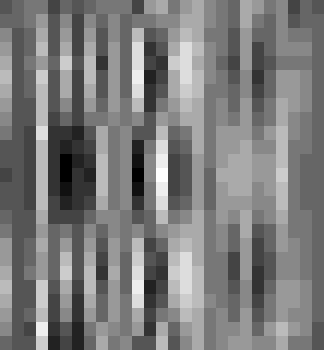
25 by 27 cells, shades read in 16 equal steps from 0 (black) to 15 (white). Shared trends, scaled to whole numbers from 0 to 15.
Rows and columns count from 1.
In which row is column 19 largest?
13
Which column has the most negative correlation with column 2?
25
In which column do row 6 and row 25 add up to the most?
4
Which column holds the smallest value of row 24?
7
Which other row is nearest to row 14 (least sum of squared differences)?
12
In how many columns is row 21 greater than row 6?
1
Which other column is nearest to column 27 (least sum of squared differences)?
2
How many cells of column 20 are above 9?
3
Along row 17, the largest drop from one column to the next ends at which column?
22
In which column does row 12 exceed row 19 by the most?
14
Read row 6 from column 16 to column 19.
13 11 8 7
